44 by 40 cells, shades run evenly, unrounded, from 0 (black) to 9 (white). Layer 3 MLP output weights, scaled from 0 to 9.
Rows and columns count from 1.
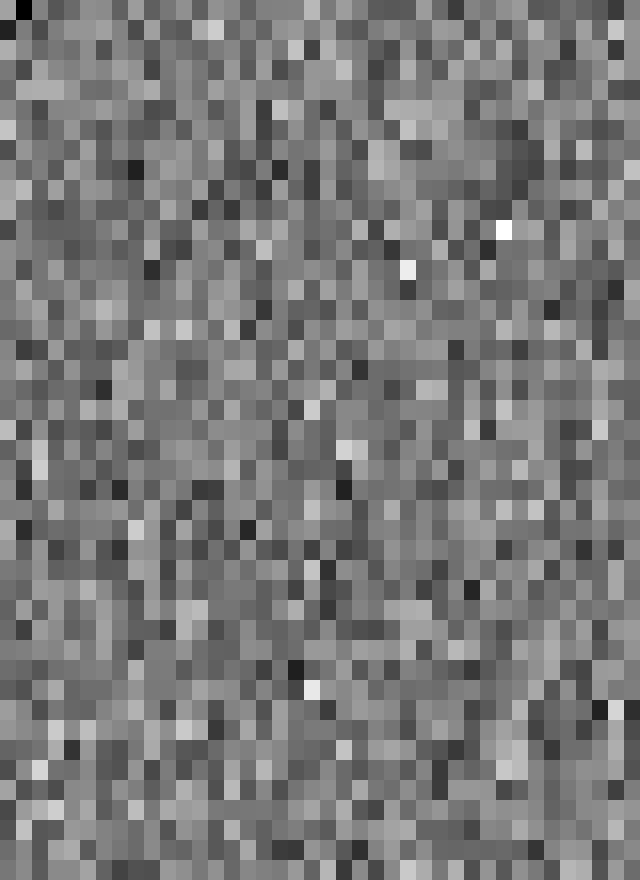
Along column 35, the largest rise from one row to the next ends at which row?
17
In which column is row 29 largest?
20
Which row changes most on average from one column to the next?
44
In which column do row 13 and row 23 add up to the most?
22
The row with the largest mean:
41
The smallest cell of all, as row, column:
1, 2
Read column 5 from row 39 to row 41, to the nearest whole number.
4 5 5
